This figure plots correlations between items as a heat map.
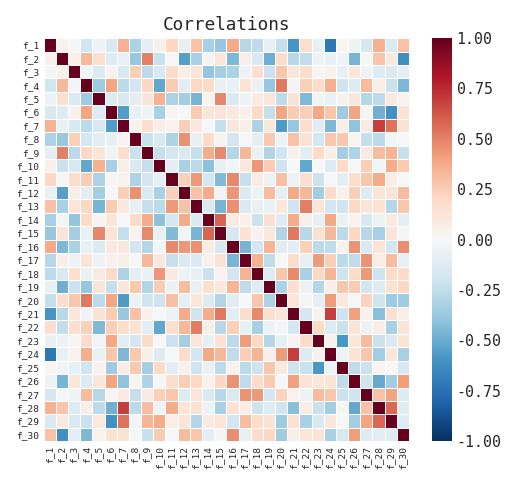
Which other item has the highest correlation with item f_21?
f_24
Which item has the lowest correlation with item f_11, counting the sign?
f_15
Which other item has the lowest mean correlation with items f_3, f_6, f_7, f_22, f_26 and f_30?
f_2
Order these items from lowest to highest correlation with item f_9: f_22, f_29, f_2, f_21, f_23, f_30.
f_30, f_22, f_21, f_23, f_29, f_2
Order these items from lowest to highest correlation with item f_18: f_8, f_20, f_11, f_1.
f_1, f_8, f_11, f_20
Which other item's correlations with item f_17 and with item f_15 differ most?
f_27
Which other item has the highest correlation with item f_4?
f_20
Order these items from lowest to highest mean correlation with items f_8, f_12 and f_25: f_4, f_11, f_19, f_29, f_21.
f_4, f_11, f_29, f_21, f_19
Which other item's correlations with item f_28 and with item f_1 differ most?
f_29
